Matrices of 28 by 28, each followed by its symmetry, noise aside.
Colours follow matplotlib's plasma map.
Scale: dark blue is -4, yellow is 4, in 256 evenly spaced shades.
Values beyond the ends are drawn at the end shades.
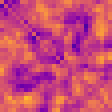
symmetric.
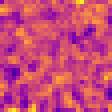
no symmetry.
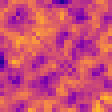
symmetric.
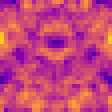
mirrored left to right.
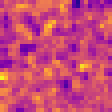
antisymmetric.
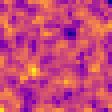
antisymmetric.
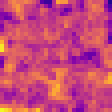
antisymmetric.
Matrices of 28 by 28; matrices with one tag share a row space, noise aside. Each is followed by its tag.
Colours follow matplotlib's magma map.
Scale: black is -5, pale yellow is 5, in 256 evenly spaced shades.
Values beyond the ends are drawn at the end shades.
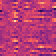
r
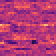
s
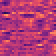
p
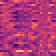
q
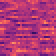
s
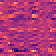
q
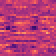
s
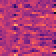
r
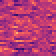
q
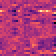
r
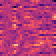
r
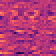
q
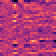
r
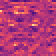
q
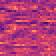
s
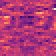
p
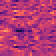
q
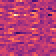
q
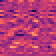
q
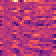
r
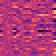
r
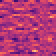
q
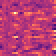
r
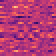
q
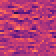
q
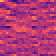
s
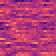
s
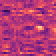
p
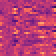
r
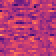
q
